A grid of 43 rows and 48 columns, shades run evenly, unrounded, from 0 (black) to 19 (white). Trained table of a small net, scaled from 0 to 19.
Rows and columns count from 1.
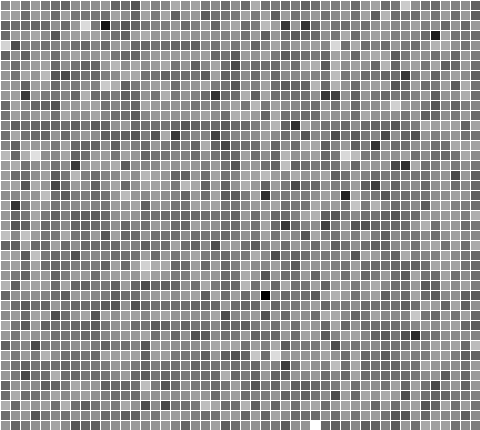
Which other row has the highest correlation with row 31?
38
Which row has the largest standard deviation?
3
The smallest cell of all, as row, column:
30, 27
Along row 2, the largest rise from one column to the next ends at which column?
39
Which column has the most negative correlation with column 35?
44
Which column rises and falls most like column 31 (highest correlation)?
13
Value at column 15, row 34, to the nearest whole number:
12
